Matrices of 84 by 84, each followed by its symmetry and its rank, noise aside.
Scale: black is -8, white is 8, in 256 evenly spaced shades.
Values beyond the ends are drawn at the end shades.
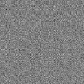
no symmetry, rank eight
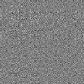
no symmetry, rank eight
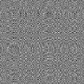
no symmetry, rank four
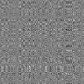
antisymmetric, rank four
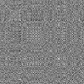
symmetric, rank six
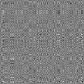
no symmetry, rank four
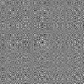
symmetric, rank four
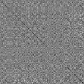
symmetric, rank six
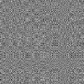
no symmetry, rank six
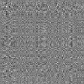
no symmetry, rank six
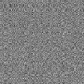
no symmetry, rank eight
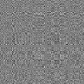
antisymmetric, rank six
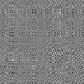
symmetric, rank four
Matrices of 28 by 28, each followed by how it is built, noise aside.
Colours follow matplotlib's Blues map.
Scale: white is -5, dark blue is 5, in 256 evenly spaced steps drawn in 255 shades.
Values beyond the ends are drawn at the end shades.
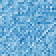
Hankel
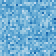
blocks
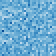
repeating rows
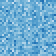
repeating rows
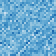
Hankel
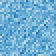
Hankel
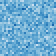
noise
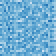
repeating rows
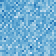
Hankel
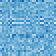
low rank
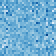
uneven columns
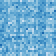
blocks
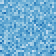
noise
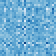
low rank
